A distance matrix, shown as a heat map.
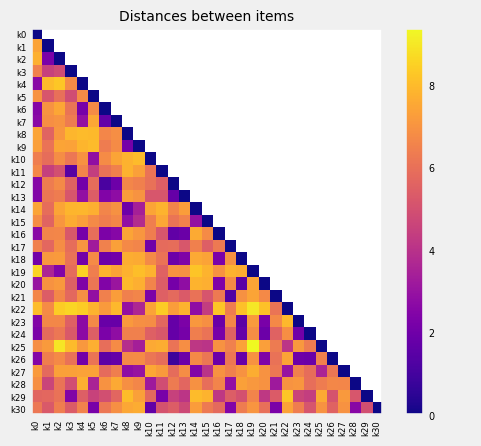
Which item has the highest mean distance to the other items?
k19
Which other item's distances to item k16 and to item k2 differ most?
k4
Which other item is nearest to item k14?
k8
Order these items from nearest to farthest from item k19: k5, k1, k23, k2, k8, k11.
k2, k1, k11, k5, k23, k8
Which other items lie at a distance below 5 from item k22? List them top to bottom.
k8, k9, k14, k15, k25, k27
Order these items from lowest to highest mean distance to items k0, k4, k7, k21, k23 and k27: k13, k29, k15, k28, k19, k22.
k13, k29, k15, k28, k22, k19
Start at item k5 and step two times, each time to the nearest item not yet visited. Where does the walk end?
k10
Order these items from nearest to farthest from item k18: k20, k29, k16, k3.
k20, k16, k29, k3
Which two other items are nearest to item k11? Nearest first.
k3, k29
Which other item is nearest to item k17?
k21
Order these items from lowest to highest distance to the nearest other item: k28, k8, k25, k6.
k6, k8, k28, k25
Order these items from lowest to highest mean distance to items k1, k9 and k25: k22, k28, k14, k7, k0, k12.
k14, k22, k28, k12, k7, k0
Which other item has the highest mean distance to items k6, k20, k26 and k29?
k22
